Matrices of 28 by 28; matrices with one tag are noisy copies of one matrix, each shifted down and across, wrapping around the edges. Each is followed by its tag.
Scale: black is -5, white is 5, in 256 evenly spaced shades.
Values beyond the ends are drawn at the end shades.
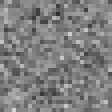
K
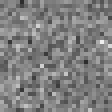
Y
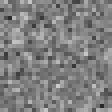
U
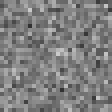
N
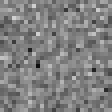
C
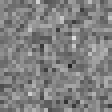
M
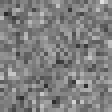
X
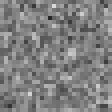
C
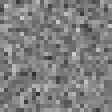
X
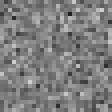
M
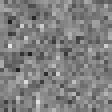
M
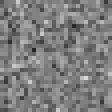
U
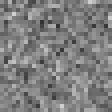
M
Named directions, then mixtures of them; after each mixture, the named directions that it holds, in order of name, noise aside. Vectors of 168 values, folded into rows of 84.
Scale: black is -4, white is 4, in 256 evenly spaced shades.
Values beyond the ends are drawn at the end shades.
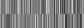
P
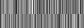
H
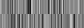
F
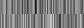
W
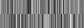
F.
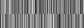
H, W.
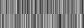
P, W.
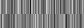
F, P.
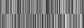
P.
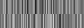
W.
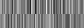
F, P, W.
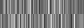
F, W.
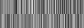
H, P.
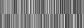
H, P.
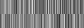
H, P, W.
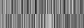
F, P, W.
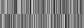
F, H, P.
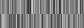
F, H.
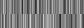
W.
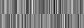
F, H, P.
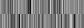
F.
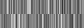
F, P.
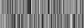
F.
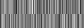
H.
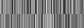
F, P, W.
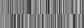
F, P.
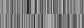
F, W.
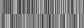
H, P.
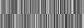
P.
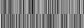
H, W.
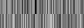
W.
